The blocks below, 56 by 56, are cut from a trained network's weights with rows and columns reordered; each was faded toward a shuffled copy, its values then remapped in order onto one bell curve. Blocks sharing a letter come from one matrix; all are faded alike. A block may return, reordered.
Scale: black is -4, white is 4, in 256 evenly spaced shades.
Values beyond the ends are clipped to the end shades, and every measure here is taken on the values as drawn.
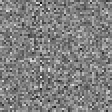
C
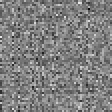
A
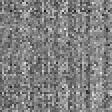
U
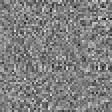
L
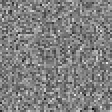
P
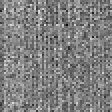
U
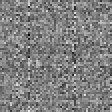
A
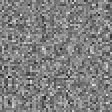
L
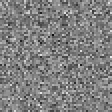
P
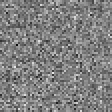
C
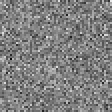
P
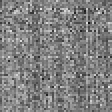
U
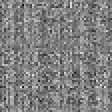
U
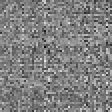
A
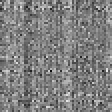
U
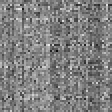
U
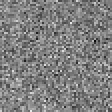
P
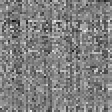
U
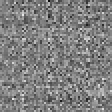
A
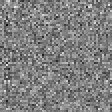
P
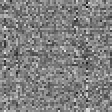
A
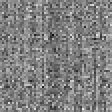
U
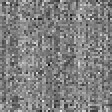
U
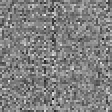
A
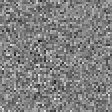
C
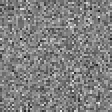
C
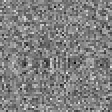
L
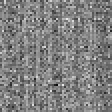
U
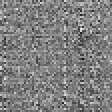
A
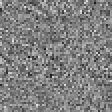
L
